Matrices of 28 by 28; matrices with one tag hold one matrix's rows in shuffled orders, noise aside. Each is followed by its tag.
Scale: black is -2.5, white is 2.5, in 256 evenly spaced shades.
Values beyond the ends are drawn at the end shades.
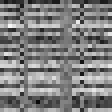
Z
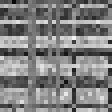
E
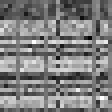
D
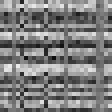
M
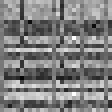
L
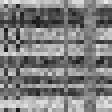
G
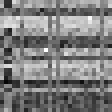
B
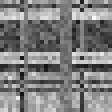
Z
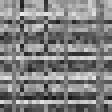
M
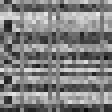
B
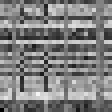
M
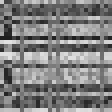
B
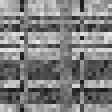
Z
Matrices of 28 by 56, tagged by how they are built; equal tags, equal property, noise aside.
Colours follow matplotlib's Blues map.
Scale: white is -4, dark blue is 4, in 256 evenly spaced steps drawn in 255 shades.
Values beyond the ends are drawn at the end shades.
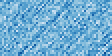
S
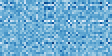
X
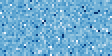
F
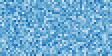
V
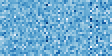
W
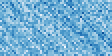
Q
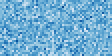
V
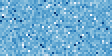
F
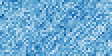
S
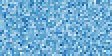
V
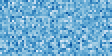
X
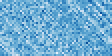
Q
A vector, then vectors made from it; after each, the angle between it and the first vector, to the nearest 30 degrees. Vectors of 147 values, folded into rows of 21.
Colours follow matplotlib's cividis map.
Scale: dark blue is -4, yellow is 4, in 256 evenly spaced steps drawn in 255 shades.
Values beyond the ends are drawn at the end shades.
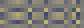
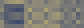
60 degrees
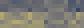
120 degrees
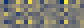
90 degrees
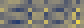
30 degrees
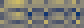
30 degrees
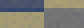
90 degrees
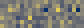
120 degrees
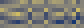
30 degrees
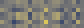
30 degrees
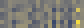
60 degrees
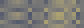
30 degrees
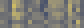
60 degrees
